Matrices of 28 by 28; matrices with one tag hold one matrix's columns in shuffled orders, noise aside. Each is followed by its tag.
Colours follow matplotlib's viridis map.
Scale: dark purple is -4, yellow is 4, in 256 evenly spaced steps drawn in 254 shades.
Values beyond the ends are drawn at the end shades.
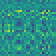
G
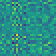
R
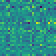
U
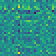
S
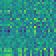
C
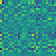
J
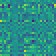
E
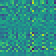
J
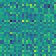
E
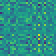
R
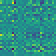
J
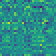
U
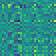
E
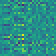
R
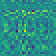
G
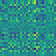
J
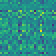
G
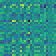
E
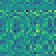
G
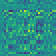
G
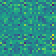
R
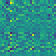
J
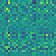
J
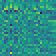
S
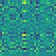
J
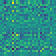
J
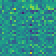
S
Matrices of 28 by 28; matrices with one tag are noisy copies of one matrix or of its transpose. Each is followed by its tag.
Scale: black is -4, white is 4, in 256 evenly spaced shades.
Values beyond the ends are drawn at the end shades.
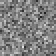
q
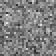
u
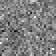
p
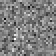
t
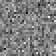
t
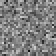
q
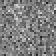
u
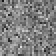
u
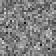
q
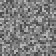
q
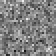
t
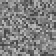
p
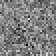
p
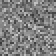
p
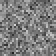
p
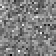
t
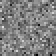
q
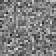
u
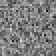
q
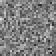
q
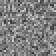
t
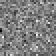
q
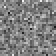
t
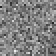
q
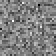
t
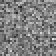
u
